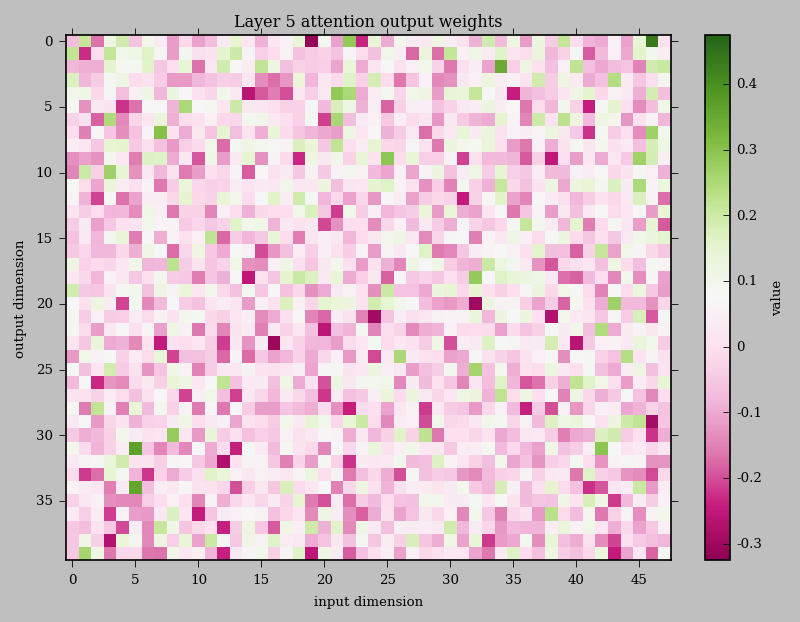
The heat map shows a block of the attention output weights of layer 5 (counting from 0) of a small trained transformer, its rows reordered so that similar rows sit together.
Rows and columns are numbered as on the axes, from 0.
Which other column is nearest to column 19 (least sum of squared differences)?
23
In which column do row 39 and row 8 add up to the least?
12
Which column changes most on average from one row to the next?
40
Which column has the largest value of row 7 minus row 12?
31
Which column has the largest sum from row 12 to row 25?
34
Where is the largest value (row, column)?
0, 46
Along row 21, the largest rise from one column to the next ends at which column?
39
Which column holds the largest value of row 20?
43
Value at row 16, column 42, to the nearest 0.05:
0.2
